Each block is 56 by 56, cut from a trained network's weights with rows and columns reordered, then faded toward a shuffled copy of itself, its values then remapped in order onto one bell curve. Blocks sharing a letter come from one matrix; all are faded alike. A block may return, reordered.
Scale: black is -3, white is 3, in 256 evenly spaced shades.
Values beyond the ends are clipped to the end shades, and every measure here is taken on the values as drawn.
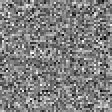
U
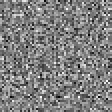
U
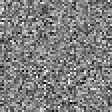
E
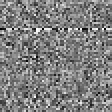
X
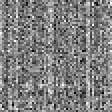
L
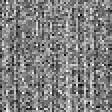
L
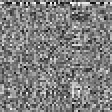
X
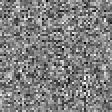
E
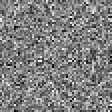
E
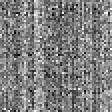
L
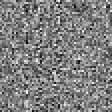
E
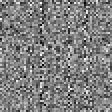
X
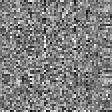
X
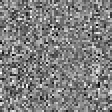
E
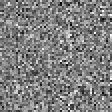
E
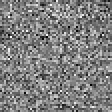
U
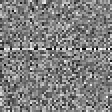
X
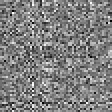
X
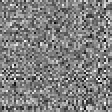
X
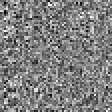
E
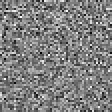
E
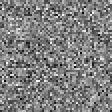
U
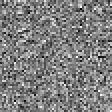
E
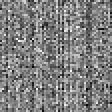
L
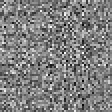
X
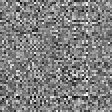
X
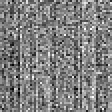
L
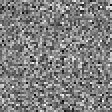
E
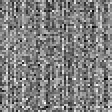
L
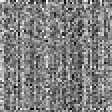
L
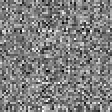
X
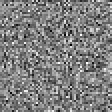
E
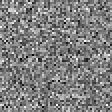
U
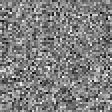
U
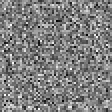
E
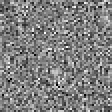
U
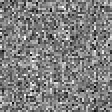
E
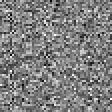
E
